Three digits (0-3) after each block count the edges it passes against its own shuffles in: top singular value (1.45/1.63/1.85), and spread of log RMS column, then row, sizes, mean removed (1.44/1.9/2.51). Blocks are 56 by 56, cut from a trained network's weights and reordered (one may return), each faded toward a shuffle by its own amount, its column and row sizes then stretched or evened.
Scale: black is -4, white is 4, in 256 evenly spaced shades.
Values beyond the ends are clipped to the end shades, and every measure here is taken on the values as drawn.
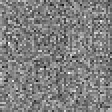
2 0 0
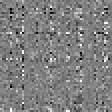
2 3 2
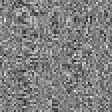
2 2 0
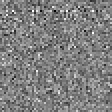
0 0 1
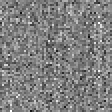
0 0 0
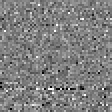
0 0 2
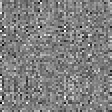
3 2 2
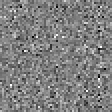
0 2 1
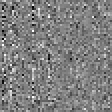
2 3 0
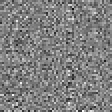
3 1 0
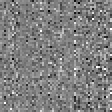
0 3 0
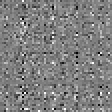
1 3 3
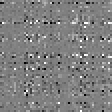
0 3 3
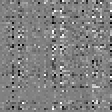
0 3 3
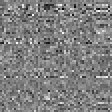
3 0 3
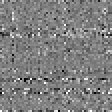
0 2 3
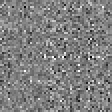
1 2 2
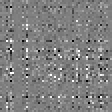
2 3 3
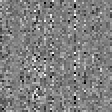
1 3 0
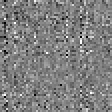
2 2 2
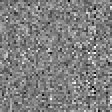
1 2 0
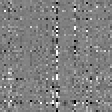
3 3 2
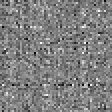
1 1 2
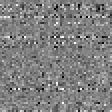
1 1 3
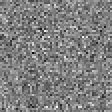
2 0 1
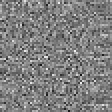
2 1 1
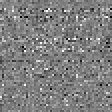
0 1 3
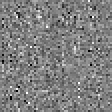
0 2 0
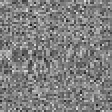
3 1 0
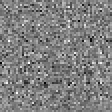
0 1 2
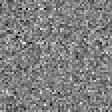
0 0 1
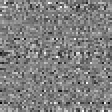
3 0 3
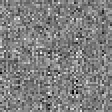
3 2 1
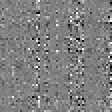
0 3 2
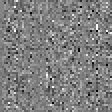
0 3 0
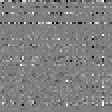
1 1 3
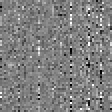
1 3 0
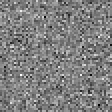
1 1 0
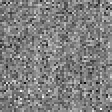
0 0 1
